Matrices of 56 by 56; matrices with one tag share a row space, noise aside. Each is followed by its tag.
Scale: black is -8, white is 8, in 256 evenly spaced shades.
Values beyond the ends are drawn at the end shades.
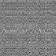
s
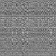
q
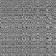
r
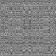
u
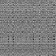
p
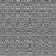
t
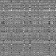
u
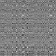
q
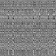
p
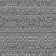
s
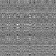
t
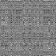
u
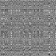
u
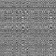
q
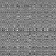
t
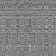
t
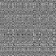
p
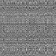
s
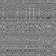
s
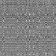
s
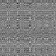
t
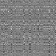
u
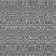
s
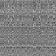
p
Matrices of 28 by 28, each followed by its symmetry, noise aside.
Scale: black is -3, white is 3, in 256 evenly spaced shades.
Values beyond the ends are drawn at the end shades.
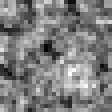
symmetric.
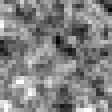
symmetric across the other diagonal.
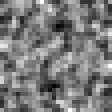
same after a half turn.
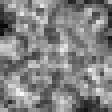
symmetric across the other diagonal.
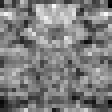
mirrored left to right.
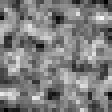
same after a half turn.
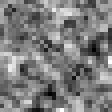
symmetric.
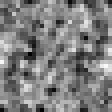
same after a half turn.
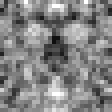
mirrored left to right.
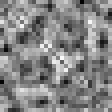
symmetric.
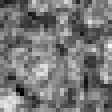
symmetric across the other diagonal.
